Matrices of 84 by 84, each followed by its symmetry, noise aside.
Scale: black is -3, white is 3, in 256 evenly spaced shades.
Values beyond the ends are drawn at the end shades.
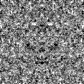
mirrored left to right.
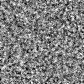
antisymmetric.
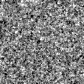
antisymmetric.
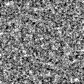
same after a half turn.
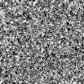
no symmetry.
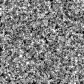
symmetric across the other diagonal.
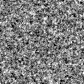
no symmetry.
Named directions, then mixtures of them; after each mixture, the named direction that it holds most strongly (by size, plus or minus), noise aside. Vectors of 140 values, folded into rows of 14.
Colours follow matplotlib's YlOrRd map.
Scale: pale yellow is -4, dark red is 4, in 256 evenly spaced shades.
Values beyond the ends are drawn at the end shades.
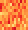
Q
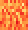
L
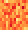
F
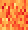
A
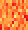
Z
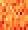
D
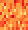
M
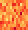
D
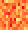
F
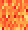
Z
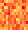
F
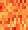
Q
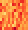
Q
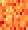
D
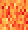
A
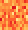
F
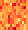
Q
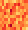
F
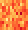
D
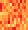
Q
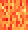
L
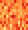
M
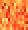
A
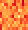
Z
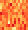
Q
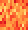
M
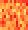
L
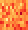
D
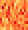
A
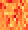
F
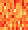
M
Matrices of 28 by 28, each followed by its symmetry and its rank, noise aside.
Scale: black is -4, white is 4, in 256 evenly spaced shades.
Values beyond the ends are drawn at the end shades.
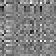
no symmetry, rank three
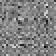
no symmetry, rank four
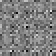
symmetric, rank four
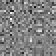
no symmetry, rank six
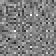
symmetric, rank four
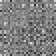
symmetric, rank four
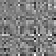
antisymmetric, rank four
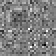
symmetric, rank six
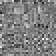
no symmetry, rank four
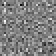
no symmetry, rank six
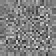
antisymmetric, rank four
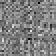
no symmetry, rank six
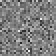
no symmetry, rank six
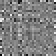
antisymmetric, rank four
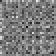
symmetric, rank four
